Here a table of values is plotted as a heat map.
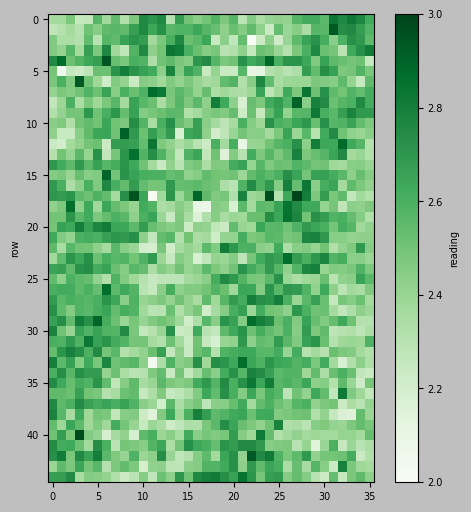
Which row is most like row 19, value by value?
23
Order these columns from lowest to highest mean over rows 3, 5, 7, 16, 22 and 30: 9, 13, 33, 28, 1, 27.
1, 27, 33, 9, 13, 28
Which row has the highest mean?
4
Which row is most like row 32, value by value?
34
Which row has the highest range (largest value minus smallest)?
17
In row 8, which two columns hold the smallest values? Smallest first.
21, 0
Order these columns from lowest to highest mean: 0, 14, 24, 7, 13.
14, 13, 7, 0, 24
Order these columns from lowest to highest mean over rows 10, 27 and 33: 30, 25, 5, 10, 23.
10, 5, 23, 30, 25
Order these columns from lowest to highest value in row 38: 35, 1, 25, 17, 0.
35, 25, 1, 17, 0
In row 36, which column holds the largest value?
32
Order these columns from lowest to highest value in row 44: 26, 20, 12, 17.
26, 12, 20, 17
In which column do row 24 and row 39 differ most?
28
